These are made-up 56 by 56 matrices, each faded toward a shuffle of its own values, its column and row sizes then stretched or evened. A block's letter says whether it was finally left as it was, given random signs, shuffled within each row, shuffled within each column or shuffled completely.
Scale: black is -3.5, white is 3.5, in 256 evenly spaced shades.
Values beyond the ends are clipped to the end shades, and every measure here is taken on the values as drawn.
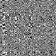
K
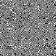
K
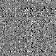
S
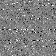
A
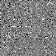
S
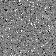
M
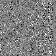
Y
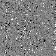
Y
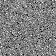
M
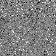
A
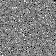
M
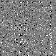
S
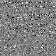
A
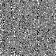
Y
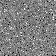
M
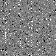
Y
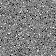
M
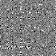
K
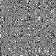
K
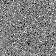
M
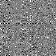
S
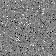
M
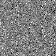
Y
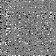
K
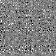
S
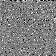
A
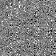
Y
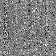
Y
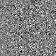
S
